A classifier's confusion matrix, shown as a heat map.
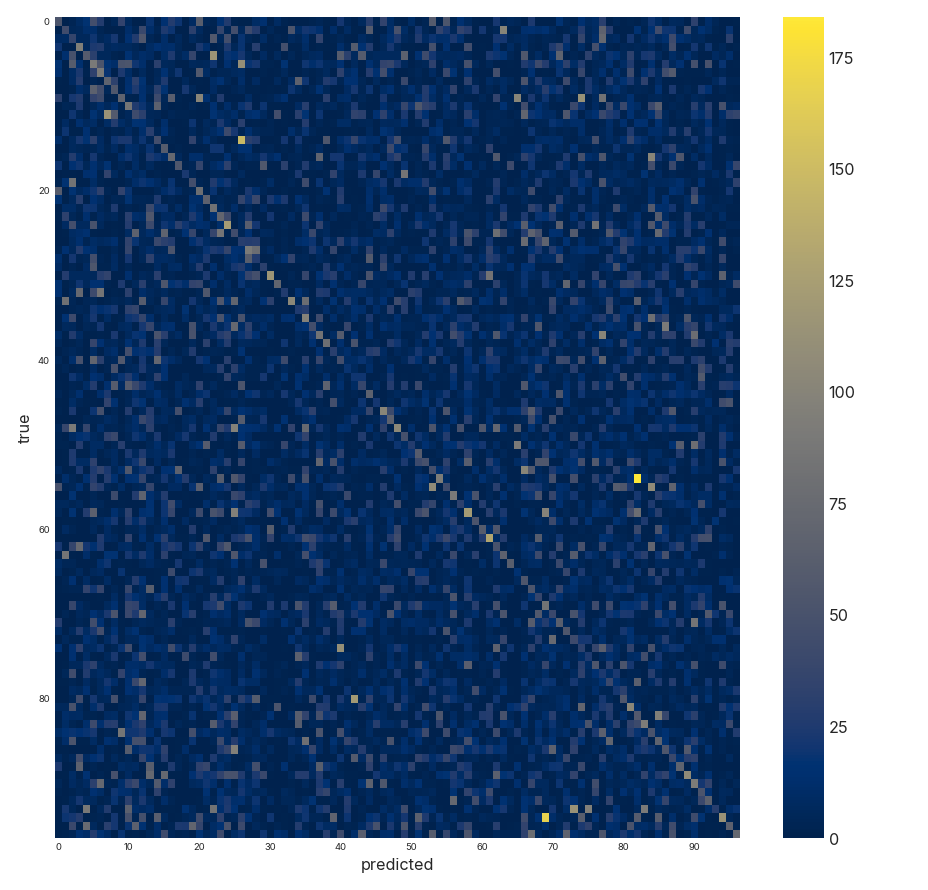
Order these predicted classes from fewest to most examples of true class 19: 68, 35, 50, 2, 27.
27, 50, 68, 35, 2
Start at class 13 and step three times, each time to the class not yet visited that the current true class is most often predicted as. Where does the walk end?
58
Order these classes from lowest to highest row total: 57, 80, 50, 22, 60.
60, 57, 22, 50, 80
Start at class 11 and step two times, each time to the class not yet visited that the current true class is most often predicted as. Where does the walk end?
34
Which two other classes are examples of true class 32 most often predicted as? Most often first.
6, 3
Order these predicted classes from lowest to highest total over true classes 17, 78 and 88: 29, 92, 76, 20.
76, 92, 29, 20
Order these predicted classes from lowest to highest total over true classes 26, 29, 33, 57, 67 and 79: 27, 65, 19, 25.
65, 19, 27, 25
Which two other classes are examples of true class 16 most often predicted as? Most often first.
84, 37
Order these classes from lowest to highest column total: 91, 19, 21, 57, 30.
30, 57, 21, 91, 19
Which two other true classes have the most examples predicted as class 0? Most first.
20, 55
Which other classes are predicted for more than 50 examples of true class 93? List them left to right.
4, 10, 22, 73, 75, 83
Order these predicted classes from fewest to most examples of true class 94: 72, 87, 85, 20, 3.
72, 87, 3, 20, 85
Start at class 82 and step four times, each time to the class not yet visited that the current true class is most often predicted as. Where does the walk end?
9
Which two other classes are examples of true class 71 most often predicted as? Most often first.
90, 67
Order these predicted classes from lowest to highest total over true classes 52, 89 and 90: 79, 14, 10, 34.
79, 34, 10, 14
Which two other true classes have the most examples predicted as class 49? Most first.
18, 4
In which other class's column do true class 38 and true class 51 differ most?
42
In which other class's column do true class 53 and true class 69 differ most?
66
